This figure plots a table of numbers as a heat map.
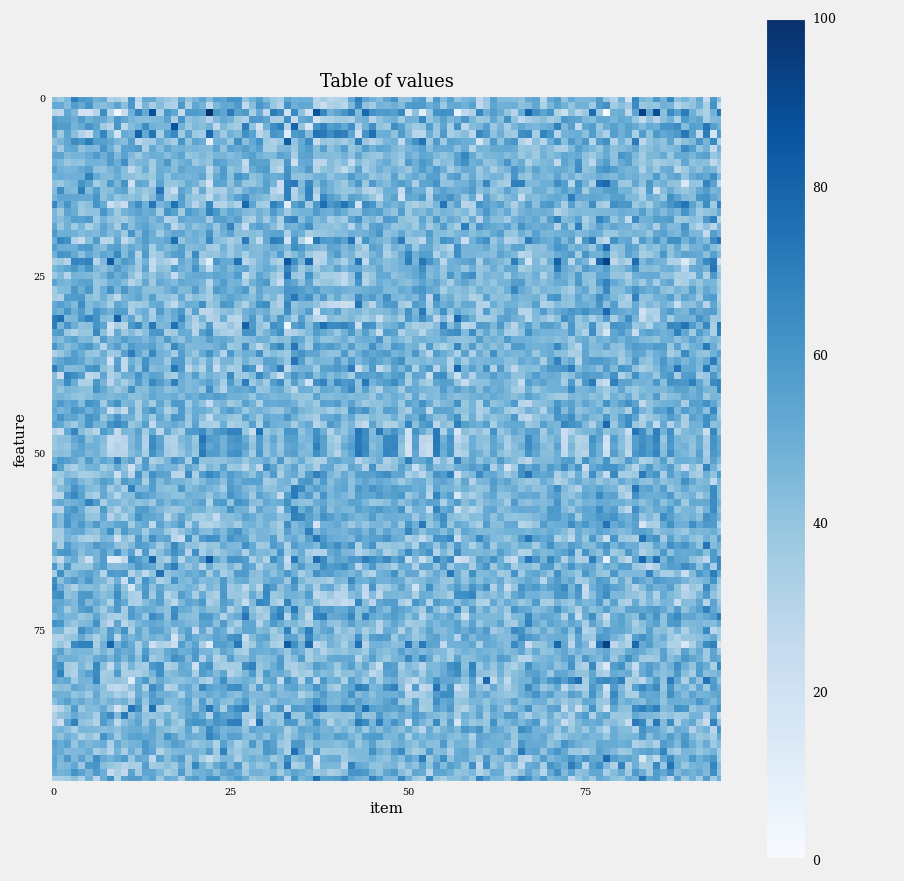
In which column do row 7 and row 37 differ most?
93
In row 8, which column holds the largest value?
58
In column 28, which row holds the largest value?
80
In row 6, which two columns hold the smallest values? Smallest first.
22, 60
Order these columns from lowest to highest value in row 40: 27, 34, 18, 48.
18, 34, 48, 27
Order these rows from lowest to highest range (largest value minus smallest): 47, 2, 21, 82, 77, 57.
57, 21, 47, 82, 77, 2
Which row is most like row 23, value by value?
77
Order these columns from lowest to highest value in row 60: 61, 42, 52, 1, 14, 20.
14, 42, 1, 20, 61, 52
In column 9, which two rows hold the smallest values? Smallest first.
2, 65
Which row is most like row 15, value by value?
32
